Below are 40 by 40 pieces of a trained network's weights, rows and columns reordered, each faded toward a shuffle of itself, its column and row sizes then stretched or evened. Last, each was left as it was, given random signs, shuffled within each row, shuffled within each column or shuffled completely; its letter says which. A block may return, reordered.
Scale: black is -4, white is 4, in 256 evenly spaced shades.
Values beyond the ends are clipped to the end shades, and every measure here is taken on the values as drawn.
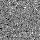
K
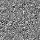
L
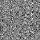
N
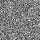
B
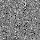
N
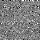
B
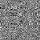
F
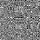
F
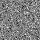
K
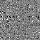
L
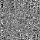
F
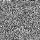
B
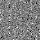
N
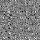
F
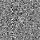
L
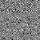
F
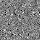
B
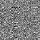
F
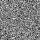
B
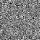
F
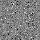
N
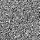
N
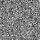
L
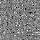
B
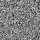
K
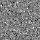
B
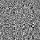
F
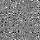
F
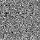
L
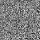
L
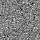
K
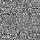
F
